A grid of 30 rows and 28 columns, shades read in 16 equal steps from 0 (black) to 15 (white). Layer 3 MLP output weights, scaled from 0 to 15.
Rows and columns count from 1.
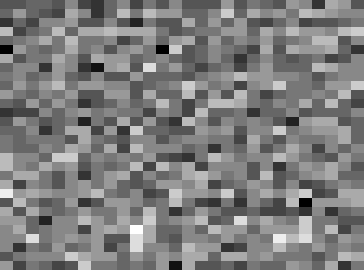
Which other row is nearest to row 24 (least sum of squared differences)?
7
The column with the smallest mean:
4
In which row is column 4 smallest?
25
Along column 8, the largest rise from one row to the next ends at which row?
9
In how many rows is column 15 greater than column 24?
14
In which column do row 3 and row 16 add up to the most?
15
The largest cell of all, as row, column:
26, 11
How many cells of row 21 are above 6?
18
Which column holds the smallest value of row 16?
19
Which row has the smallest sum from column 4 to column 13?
1
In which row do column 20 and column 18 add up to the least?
13
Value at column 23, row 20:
6
